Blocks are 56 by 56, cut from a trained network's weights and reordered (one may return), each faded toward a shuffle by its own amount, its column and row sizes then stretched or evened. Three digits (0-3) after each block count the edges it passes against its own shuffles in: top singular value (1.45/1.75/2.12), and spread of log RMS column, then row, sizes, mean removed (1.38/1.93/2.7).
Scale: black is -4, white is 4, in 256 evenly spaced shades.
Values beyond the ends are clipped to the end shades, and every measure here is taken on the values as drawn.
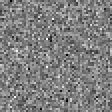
0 0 0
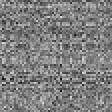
3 1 1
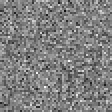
1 0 0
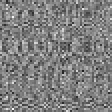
3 0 1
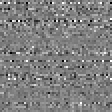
0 0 3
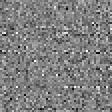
2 1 2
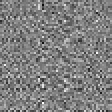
3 1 1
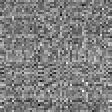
3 1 1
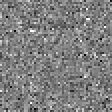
0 1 1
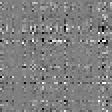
2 3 3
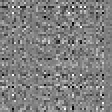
3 3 2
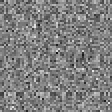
3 0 0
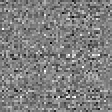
2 1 1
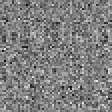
2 1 1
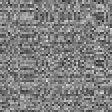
3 1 0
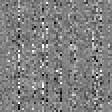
1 3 0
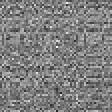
3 0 1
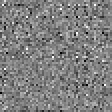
1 2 1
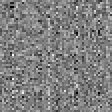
1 2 1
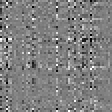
3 3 2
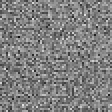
2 0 0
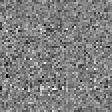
0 1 2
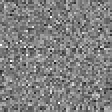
2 0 0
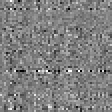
1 1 2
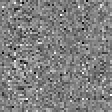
0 2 0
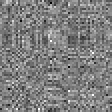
3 2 1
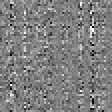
2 3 0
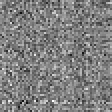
2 0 1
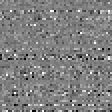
1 0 3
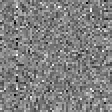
1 1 0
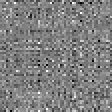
3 2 3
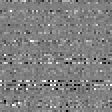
1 0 3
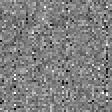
0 2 0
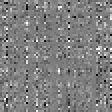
0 3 2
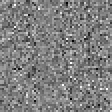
0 2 0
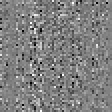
0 3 1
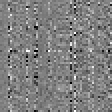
2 3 1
